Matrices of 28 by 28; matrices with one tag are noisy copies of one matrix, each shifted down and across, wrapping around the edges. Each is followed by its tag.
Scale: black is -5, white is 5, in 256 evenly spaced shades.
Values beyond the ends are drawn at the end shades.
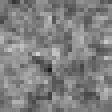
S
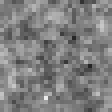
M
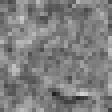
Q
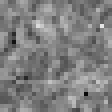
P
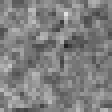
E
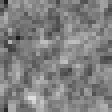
P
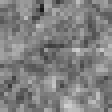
P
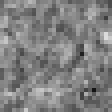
P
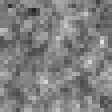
M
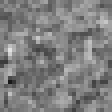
E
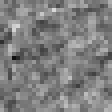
E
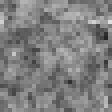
S
